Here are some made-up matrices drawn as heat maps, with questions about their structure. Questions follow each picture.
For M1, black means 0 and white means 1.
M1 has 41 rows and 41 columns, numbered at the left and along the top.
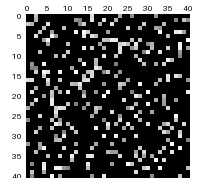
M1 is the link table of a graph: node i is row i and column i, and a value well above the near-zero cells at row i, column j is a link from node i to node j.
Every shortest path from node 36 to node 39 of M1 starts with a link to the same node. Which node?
node 34
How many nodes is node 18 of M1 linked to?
4
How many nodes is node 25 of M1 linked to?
6
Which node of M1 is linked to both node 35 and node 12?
node 29
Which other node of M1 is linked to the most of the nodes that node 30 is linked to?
node 10
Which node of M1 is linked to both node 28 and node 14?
node 20
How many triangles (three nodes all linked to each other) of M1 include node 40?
7
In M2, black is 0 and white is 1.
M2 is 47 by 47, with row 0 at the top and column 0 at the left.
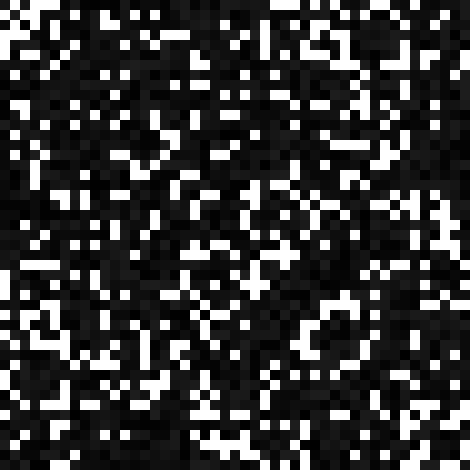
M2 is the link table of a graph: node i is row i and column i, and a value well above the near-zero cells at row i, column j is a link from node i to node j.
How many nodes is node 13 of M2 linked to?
6
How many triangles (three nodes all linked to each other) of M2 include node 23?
4
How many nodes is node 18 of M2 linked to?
7
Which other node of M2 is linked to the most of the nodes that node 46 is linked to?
node 42
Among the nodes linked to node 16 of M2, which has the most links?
node 3
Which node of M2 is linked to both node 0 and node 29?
node 37
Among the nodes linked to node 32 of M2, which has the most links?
node 5
